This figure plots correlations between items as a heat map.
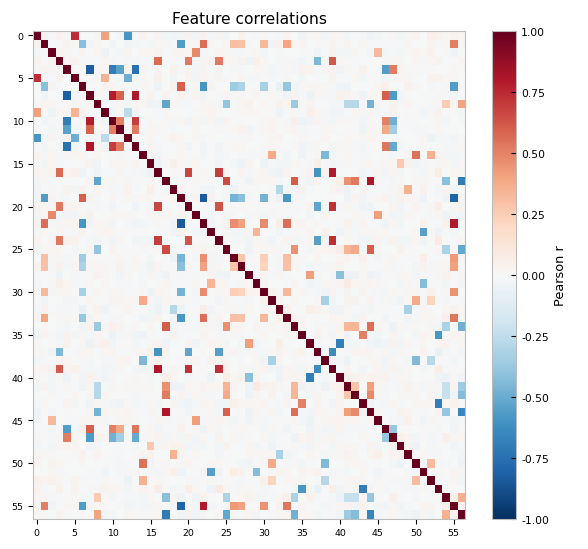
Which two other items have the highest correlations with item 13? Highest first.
7, 10
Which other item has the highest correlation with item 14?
50
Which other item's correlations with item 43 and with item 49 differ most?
53
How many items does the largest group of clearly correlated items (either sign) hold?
9
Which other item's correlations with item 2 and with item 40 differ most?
36
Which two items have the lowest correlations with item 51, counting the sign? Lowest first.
23, 29
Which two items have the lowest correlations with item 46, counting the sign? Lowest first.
4, 47
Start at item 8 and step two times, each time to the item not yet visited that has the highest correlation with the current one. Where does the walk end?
54
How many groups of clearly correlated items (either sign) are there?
12
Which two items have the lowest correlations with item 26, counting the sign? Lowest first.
19, 6
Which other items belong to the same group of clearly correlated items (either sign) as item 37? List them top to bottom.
3, 16, 20, 24, 39
